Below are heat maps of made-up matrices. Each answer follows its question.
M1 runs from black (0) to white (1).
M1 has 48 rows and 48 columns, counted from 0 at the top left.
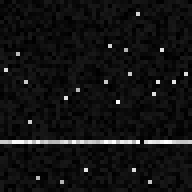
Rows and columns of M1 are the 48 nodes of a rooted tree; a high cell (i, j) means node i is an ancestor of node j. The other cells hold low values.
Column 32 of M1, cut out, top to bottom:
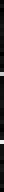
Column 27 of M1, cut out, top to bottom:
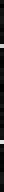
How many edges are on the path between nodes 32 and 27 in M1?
4
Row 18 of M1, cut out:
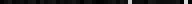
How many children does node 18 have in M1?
2
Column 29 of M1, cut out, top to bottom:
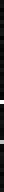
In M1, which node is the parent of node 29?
25
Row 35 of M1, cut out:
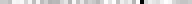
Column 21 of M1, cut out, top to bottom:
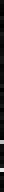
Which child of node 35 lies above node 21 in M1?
42
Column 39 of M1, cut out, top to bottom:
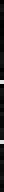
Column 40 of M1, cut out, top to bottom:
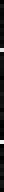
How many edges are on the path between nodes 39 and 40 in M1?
4
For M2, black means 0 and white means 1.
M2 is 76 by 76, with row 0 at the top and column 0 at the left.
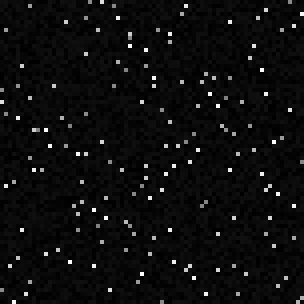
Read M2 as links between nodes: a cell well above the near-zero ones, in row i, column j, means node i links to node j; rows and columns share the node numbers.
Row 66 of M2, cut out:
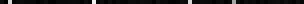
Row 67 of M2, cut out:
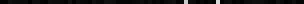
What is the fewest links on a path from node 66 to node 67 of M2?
3
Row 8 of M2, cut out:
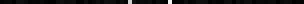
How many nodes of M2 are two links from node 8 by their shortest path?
6
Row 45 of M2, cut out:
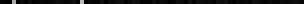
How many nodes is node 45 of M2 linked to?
2
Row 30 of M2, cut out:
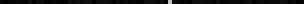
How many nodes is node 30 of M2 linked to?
1
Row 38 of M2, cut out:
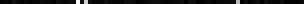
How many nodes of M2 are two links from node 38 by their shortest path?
6
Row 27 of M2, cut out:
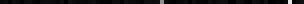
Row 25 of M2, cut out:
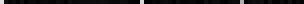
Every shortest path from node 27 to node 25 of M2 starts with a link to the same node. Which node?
node 72
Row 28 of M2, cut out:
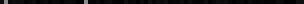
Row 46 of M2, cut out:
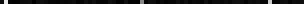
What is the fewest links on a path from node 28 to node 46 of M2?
2
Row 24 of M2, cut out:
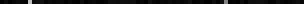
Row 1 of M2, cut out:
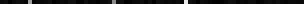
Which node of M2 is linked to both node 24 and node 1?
node 7
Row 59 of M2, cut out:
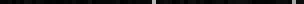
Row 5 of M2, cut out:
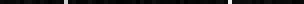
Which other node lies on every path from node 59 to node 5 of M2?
node 57
